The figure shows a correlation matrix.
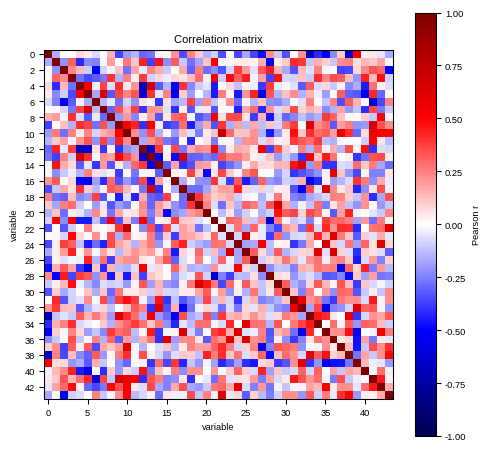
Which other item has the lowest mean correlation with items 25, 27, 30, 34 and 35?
0
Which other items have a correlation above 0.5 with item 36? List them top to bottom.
15, 23, 25
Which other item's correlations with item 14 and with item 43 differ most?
22
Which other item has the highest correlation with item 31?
32
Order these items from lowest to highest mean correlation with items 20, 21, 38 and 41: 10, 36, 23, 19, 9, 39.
39, 36, 19, 23, 9, 10
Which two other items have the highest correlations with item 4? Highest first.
13, 5
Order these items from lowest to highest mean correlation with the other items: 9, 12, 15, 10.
15, 12, 9, 10
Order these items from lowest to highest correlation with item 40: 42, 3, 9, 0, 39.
9, 0, 39, 42, 3
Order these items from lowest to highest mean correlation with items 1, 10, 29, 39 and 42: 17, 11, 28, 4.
28, 4, 17, 11
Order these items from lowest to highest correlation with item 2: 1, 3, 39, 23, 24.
1, 23, 39, 3, 24
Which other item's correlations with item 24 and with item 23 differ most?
25
